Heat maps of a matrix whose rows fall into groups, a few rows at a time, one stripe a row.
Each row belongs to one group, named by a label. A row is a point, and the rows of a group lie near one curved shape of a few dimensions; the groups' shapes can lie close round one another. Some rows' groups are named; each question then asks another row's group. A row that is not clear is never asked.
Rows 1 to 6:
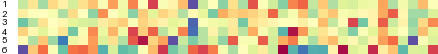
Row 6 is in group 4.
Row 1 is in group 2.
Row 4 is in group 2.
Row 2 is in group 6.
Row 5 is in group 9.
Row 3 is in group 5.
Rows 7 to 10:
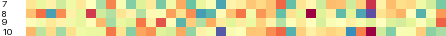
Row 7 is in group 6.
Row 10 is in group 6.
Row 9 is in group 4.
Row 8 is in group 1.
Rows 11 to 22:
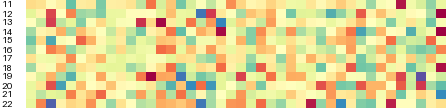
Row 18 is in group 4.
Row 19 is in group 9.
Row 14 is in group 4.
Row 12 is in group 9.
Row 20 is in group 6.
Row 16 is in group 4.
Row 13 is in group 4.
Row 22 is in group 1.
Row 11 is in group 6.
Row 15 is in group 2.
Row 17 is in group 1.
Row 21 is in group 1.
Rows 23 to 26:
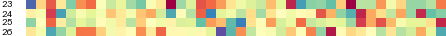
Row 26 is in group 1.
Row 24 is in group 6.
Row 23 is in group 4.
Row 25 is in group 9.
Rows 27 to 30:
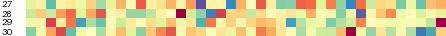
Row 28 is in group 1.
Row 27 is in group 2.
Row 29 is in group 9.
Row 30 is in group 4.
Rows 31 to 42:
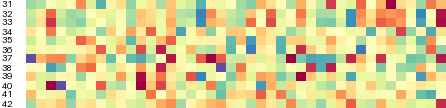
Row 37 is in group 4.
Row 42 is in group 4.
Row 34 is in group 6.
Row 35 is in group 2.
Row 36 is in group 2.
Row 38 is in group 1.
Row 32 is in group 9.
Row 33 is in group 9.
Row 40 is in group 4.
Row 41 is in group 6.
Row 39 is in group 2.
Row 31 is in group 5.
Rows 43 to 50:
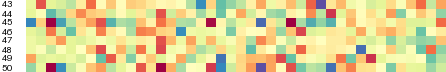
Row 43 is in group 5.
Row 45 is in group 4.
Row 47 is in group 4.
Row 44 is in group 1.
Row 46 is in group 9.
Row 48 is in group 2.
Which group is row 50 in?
4
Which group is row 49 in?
6
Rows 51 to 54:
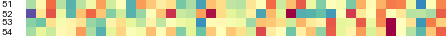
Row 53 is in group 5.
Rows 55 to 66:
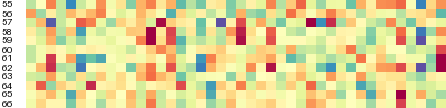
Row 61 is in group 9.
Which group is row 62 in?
9
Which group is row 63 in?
9
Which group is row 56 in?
1
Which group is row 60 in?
4
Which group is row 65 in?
6
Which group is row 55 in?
9
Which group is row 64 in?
1
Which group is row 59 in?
9
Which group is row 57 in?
1
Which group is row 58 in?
9
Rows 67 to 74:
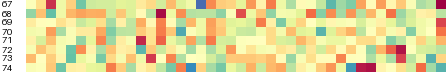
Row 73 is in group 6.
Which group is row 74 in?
6
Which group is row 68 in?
1
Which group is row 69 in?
4
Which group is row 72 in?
6
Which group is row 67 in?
9
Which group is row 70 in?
4
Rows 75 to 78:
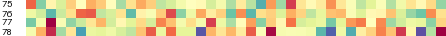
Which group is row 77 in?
4
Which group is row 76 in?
2
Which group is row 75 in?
1
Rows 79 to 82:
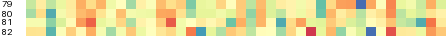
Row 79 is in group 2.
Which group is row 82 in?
1
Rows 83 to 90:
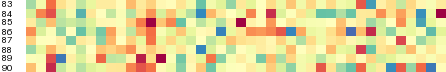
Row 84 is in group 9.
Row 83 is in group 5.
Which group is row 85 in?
9
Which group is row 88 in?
5
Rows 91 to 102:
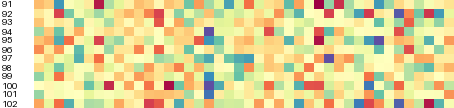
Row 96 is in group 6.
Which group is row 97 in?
5
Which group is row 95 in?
1
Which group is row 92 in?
6
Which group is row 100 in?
2
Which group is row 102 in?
6
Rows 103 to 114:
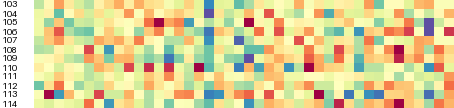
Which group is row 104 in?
2
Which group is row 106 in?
9
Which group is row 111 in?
4
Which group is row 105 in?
9
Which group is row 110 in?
2
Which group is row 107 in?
5
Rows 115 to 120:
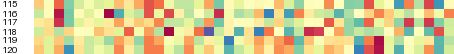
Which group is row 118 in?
2
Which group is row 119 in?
6
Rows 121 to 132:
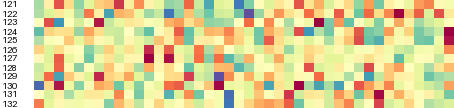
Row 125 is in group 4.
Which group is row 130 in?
4
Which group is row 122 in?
5
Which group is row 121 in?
5
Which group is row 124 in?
4
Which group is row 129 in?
1
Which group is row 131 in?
6
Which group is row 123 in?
1
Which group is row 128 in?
9
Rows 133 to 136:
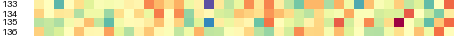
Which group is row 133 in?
2
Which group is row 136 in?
1
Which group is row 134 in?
6
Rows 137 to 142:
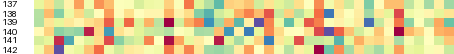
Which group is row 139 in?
2
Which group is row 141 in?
4
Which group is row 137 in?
1
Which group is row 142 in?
1
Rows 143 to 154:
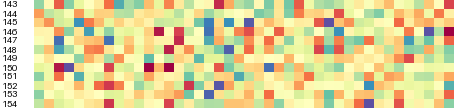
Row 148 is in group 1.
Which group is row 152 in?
1
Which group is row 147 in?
2
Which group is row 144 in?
1
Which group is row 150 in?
4
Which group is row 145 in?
5
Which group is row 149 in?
6
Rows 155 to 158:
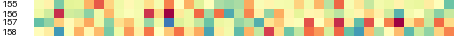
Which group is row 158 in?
2
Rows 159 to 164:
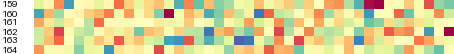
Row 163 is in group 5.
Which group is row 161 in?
1
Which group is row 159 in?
6
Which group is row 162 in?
9
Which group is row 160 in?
2
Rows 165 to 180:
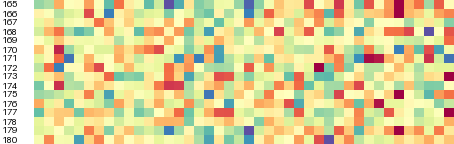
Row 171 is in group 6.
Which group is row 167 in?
1
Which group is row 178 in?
4
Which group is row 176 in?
6
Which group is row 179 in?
5
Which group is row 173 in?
4
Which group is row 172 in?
1
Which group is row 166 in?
5
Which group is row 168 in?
9
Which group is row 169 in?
4
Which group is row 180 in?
5
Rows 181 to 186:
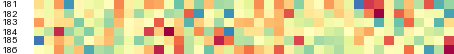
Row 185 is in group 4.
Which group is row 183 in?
6
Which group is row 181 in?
6
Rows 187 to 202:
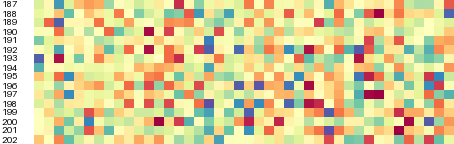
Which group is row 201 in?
5
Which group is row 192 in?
2
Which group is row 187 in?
2
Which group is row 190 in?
4
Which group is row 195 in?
6
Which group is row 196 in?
2
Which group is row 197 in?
6
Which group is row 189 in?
1
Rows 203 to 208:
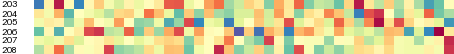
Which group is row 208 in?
4
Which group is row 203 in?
4
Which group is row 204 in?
6
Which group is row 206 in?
2
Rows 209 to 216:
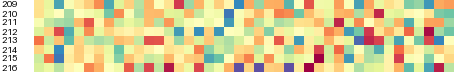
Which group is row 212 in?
6
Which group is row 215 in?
1
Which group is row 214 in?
1
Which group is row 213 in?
6
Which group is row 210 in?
6
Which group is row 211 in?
1
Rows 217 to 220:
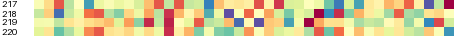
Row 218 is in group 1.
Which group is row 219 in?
2
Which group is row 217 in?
9
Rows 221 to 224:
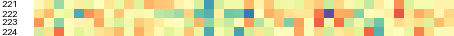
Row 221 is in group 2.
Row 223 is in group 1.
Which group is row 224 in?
5
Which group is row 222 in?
5
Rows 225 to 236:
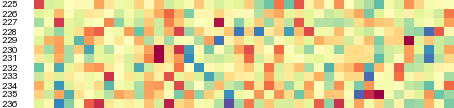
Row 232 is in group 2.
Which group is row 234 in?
2
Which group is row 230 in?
9
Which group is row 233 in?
2
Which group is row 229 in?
6
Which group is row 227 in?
4
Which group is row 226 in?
4
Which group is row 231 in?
9
